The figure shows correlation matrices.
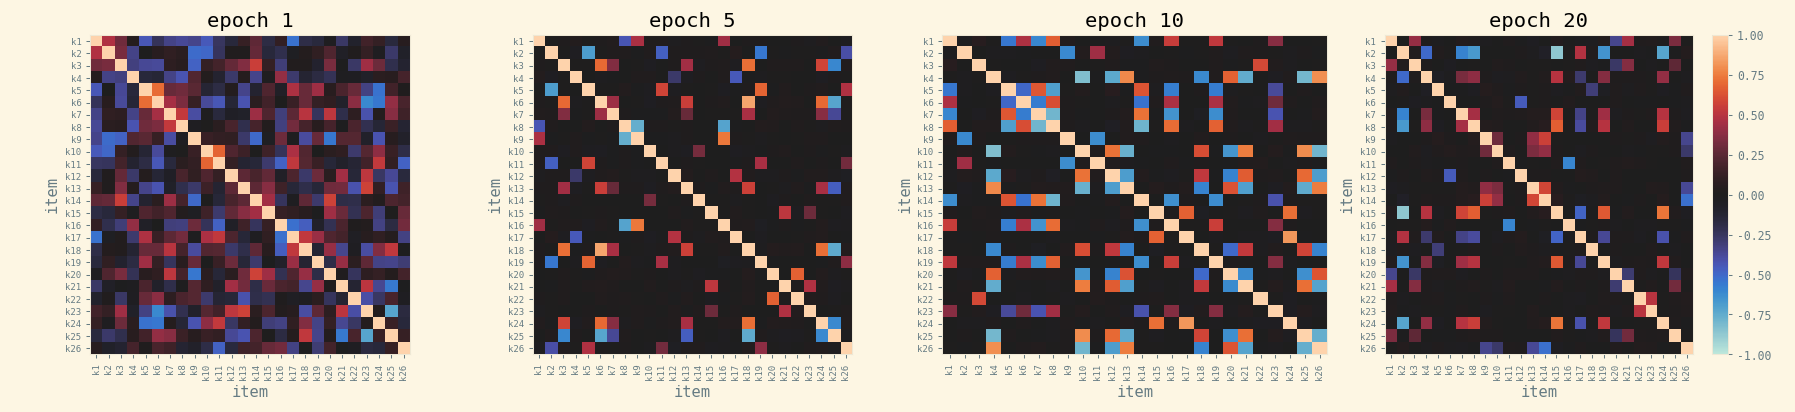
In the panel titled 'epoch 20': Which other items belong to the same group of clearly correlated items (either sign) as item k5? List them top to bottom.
k18
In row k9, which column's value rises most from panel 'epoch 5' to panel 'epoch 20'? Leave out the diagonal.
k8
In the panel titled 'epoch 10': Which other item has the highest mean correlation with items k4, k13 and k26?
k20
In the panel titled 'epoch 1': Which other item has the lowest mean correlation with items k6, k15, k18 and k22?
k23
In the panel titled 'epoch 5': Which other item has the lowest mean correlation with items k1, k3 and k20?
k25
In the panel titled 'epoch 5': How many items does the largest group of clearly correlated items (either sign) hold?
7
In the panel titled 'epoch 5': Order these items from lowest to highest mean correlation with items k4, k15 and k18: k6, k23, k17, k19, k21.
k17, k19, k23, k21, k6
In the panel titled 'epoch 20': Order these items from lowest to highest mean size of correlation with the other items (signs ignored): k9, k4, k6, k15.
k6, k9, k4, k15
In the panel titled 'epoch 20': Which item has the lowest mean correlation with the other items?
k2
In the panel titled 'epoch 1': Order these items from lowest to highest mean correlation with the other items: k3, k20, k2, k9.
k9, k2, k3, k20
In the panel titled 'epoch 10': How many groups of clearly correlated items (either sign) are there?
5
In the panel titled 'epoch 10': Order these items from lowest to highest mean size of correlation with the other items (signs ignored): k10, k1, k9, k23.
k9, k23, k1, k10
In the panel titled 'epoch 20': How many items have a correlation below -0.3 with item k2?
6
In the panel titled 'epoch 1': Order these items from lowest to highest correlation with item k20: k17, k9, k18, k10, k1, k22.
k9, k22, k1, k10, k17, k18
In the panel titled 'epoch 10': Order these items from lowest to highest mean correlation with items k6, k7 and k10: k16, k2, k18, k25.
k16, k2, k18, k25
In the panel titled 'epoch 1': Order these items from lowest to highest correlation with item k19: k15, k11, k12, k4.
k4, k15, k11, k12
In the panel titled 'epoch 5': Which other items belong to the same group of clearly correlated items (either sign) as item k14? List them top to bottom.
k10
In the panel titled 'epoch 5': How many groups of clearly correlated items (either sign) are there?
7
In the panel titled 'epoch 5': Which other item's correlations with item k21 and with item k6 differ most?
k18
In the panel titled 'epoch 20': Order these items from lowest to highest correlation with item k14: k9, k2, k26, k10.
k26, k2, k10, k9
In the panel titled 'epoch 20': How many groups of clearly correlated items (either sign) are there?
7
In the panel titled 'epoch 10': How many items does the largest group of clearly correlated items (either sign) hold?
9
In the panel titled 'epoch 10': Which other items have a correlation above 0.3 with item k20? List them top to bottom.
k4, k13, k26
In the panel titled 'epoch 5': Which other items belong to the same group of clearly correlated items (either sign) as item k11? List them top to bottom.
k2, k5, k19, k26
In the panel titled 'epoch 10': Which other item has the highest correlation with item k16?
k8
